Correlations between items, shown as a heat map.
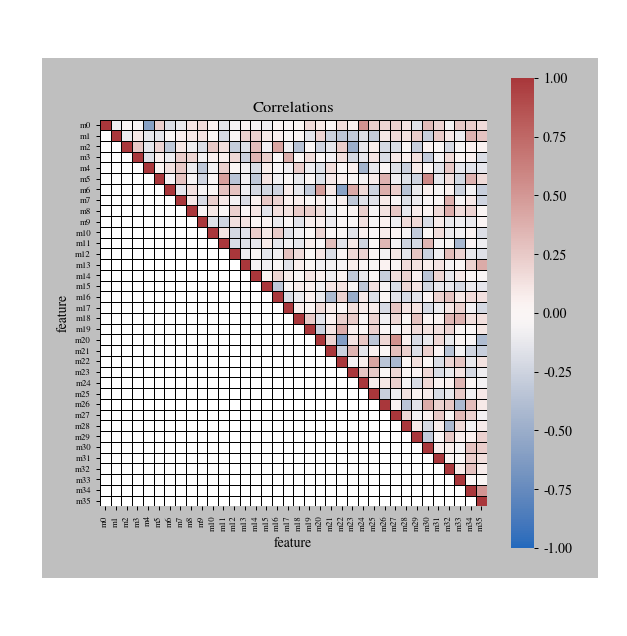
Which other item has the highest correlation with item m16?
m2
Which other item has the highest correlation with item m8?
m32
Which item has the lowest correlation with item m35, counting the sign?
m20
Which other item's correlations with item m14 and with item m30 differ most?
m5
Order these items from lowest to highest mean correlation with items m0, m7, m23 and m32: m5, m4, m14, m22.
m14, m4, m22, m5
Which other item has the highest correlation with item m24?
m0
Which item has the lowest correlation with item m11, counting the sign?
m33
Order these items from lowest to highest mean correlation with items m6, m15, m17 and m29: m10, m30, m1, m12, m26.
m30, m10, m26, m1, m12
